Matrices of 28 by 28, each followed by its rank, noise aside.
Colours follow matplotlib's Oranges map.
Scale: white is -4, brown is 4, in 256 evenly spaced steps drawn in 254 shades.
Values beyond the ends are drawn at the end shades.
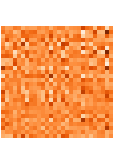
three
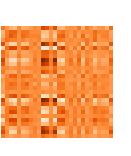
one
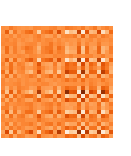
one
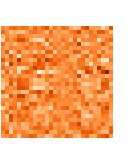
four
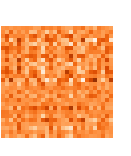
three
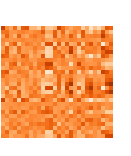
three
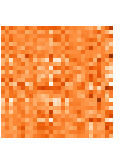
three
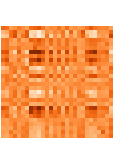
one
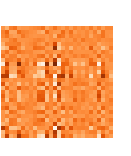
two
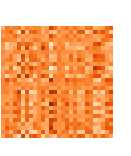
two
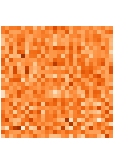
four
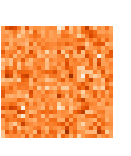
six
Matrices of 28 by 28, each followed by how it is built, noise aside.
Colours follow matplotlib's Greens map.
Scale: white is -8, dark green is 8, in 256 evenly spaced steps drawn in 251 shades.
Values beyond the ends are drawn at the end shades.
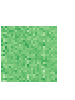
uneven columns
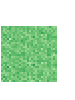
repeating rows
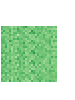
repeating rows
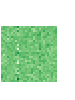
uneven columns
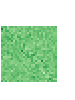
banded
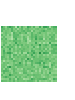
low rank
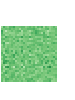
low rank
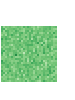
repeating rows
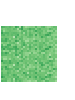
repeating rows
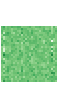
uneven columns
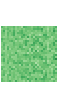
repeating rows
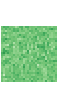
low rank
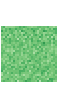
repeating columns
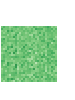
repeating rows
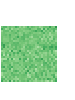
low rank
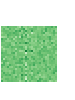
uneven columns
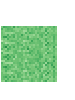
repeating rows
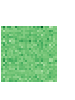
low rank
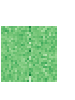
uneven columns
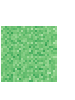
repeating rows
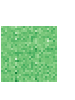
uneven columns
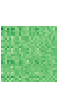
low rank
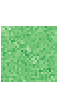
banded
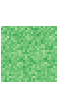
repeating columns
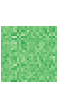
low rank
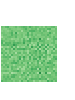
low rank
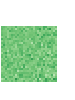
low rank
